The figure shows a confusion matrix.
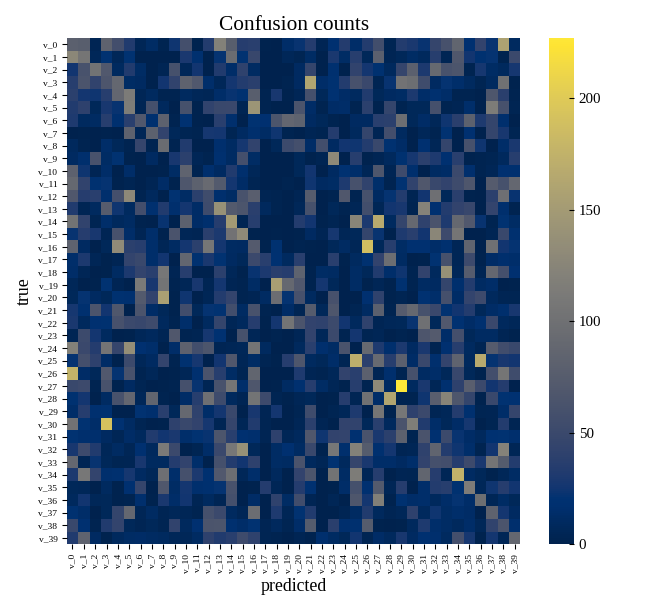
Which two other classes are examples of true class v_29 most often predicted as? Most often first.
v_27, v_10
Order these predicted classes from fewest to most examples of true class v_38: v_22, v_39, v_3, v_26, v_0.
v_22, v_39, v_3, v_0, v_26
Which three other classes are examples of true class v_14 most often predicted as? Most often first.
v_27, v_25, v_0
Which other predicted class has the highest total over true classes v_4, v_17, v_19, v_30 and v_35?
v_3
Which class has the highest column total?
v_0
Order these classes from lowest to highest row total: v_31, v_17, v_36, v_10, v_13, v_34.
v_10, v_36, v_17, v_31, v_13, v_34
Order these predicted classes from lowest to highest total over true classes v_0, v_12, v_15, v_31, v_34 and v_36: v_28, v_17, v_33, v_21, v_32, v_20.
v_17, v_28, v_20, v_33, v_21, v_32
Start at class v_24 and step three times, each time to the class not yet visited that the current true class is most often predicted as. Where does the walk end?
v_26
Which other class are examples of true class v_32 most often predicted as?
v_15
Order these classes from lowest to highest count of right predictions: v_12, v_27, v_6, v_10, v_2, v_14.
v_12, v_6, v_10, v_2, v_27, v_14
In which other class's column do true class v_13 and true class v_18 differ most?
v_33
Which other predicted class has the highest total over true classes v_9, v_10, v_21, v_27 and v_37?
v_29
